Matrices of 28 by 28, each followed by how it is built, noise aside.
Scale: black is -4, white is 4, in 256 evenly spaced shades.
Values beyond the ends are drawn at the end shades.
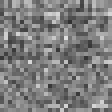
blocks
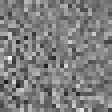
lower triangular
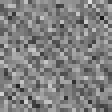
Toeplitz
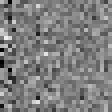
uneven columns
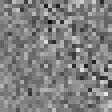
upper triangular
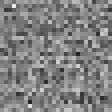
blocks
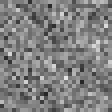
Toeplitz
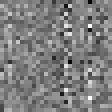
uneven columns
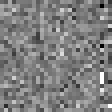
uneven columns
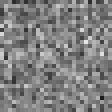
blocks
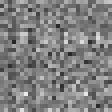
blocks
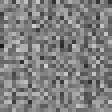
blocks
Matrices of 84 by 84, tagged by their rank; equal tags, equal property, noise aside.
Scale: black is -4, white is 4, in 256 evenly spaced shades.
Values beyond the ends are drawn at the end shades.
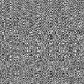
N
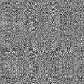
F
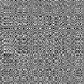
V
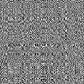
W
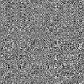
F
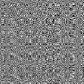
N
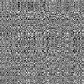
W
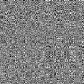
F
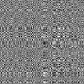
V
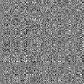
W
